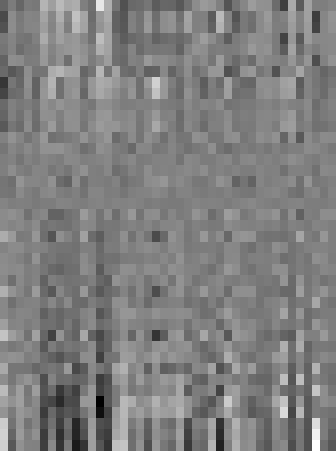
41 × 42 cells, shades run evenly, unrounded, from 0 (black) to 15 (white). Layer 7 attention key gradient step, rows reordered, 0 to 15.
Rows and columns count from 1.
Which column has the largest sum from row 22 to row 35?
1
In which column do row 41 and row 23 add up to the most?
40
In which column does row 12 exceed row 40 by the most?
10
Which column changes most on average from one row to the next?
36
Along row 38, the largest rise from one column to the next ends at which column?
38
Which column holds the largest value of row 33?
29
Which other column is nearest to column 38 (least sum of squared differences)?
18
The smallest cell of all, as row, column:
37, 13
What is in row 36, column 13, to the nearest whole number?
4
